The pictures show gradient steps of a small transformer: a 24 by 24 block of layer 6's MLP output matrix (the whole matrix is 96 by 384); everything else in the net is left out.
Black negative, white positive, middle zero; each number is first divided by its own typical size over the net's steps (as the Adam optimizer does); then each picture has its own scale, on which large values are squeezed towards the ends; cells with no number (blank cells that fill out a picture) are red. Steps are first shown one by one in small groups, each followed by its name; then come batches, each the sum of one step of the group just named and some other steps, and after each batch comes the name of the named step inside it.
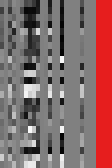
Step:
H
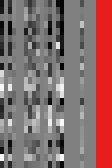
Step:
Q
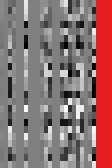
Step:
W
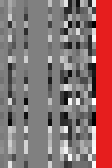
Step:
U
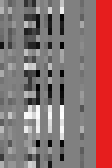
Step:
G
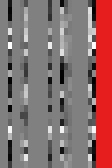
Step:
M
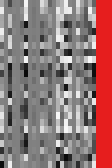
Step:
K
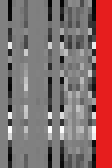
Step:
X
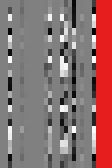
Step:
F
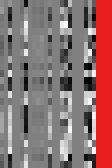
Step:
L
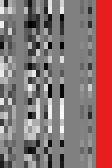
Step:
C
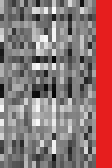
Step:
L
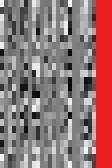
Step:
L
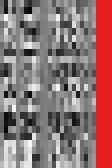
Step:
H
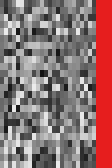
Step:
X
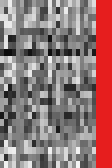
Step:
L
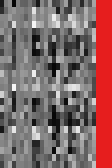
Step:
U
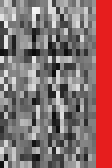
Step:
C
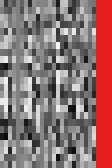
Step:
W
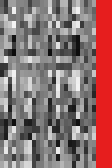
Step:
W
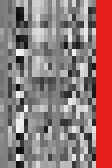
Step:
W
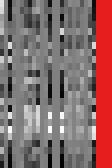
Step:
X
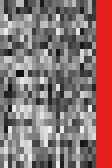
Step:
X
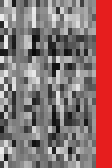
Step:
L
